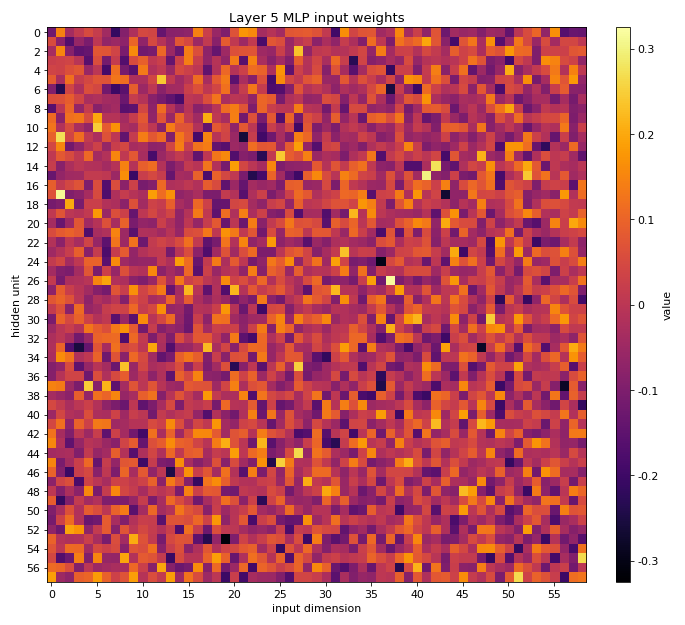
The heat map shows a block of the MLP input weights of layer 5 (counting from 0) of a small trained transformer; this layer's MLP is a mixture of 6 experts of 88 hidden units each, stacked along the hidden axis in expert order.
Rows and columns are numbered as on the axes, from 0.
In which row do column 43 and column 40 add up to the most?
20
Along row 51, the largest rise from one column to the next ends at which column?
28
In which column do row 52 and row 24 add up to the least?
36
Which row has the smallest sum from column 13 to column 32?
53
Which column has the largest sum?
15
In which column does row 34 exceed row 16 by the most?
57
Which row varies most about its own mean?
33
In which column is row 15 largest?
41
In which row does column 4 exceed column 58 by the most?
37
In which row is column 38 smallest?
56
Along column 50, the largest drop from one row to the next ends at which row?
3
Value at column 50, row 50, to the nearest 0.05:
-0.15
